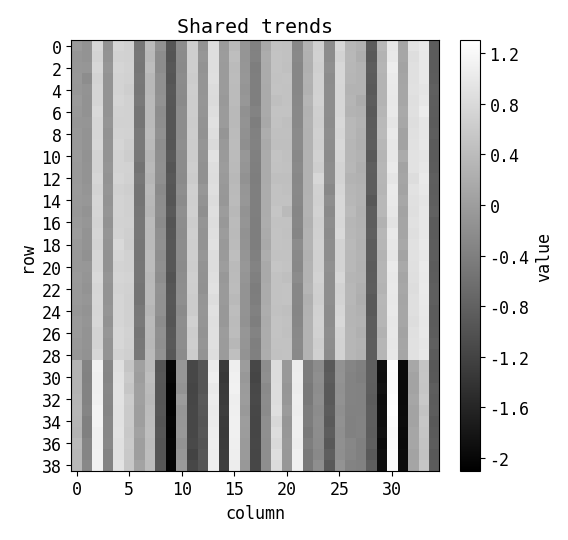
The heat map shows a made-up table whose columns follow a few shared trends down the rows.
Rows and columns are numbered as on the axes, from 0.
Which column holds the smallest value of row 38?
9
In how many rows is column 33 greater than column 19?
29
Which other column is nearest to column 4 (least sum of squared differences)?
2
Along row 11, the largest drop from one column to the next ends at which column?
34
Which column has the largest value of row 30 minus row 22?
21
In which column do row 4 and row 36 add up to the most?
30
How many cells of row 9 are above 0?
20
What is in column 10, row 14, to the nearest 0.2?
-0.2
